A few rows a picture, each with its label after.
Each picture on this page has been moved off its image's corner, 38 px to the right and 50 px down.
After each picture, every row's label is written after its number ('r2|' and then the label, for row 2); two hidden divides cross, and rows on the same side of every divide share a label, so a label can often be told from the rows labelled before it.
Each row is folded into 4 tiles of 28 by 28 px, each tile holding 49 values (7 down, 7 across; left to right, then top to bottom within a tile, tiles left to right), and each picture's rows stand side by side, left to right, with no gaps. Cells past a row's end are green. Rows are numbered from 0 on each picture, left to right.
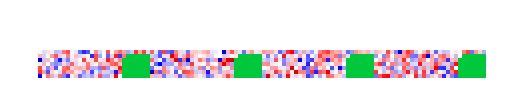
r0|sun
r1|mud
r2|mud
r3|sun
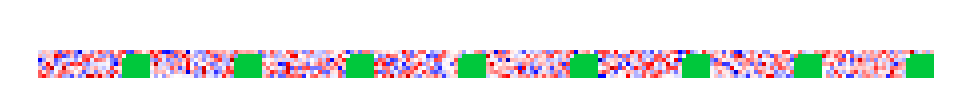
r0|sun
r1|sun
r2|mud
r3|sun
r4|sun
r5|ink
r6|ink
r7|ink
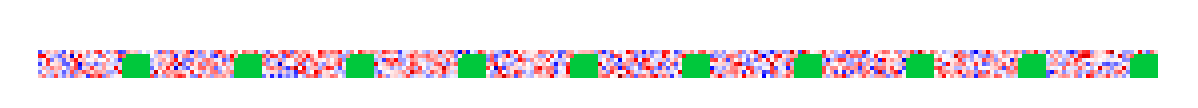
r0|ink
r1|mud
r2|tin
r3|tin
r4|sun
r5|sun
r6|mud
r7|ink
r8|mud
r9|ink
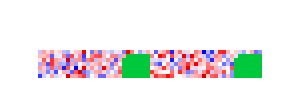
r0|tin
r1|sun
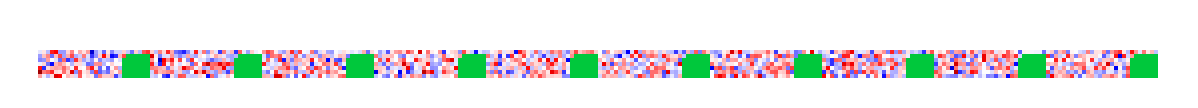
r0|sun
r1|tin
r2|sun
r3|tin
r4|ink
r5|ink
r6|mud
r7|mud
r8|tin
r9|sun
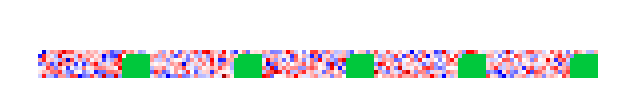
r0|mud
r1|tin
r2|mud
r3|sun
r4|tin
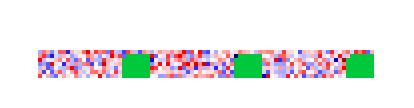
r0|tin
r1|ink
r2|mud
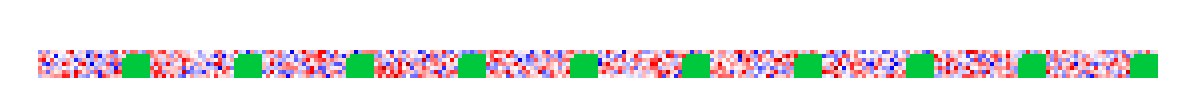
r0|mud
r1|sun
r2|ink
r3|sun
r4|mud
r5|ink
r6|sun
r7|sun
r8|tin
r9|sun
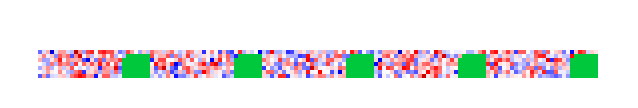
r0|tin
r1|ink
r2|ink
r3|ink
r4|tin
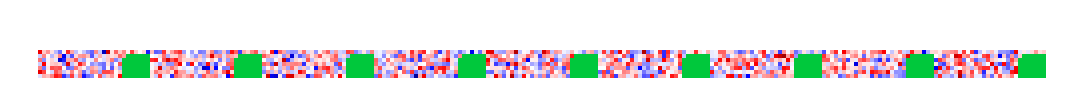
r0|sun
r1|mud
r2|tin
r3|tin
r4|mud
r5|mud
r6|ink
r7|tin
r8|mud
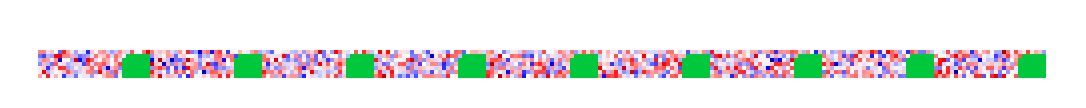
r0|sun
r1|sun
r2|mud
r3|sun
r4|sun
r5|sun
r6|mud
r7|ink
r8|sun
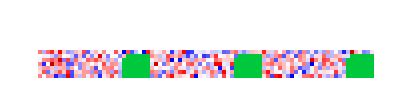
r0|tin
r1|sun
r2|ink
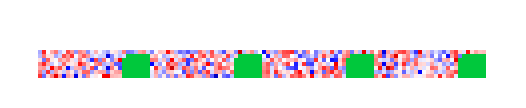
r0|sun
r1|tin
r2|mud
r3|mud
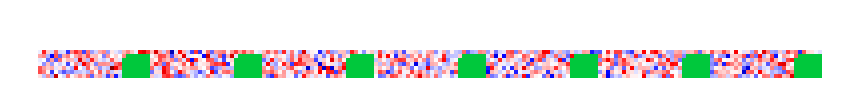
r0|ink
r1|sun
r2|ink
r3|ink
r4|tin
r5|tin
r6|mud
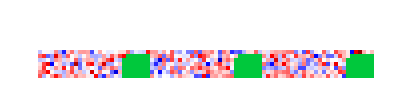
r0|ink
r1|tin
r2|mud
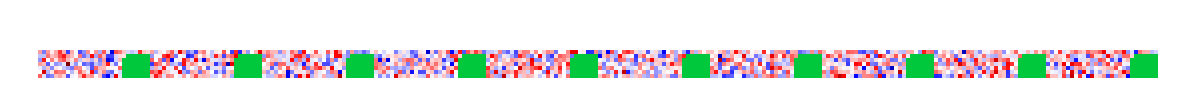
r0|mud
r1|sun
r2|ink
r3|sun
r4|ink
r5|mud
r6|mud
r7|sun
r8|tin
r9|mud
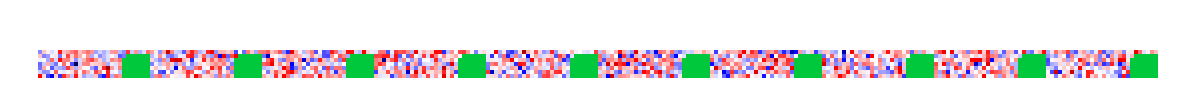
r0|tin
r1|tin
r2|sun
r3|tin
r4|ink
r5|ink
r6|tin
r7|sun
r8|ink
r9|ink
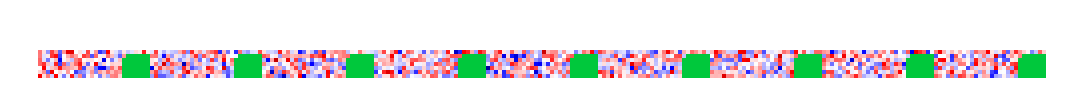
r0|sun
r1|tin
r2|mud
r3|ink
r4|mud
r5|sun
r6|sun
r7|mud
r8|mud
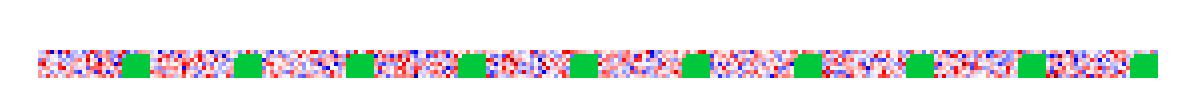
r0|sun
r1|sun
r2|ink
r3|mud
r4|mud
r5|sun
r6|mud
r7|ink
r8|mud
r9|sun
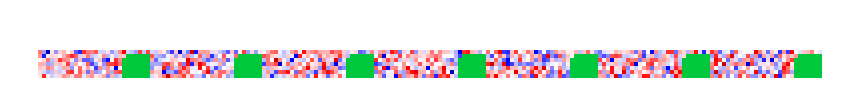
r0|mud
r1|ink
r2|tin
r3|tin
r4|sun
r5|sun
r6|mud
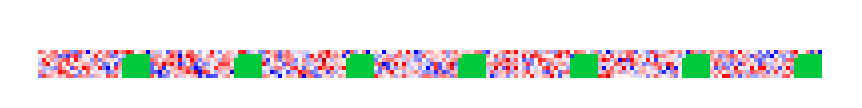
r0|sun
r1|tin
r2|tin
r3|mud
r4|tin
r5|sun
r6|sun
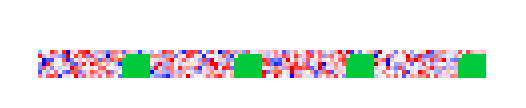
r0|tin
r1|tin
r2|sun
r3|sun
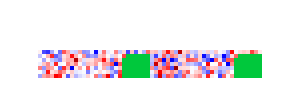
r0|sun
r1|sun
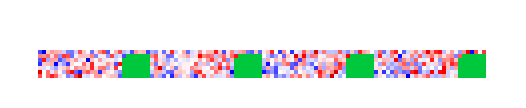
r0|ink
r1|tin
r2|tin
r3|tin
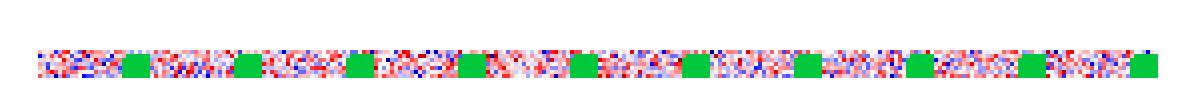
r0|mud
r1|mud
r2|sun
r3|sun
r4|sun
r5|mud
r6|tin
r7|ink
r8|sun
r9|mud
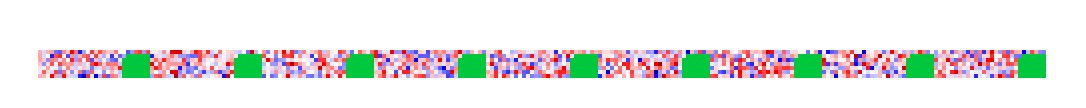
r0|mud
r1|mud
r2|mud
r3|sun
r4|sun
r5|mud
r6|tin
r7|mud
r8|mud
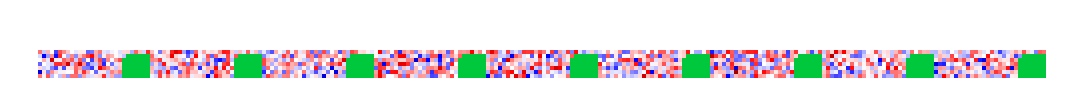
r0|mud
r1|mud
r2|mud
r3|mud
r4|tin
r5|ink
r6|tin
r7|tin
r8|tin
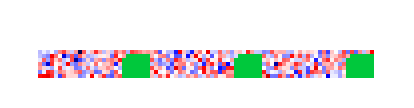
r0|mud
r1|sun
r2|ink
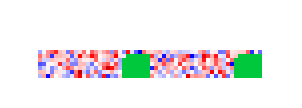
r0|tin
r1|tin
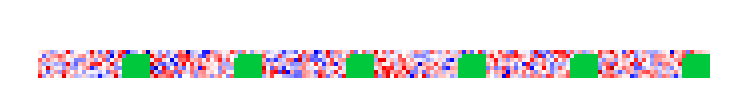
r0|mud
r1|sun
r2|ink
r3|sun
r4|sun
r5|sun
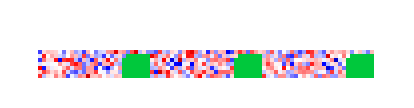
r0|sun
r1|ink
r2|sun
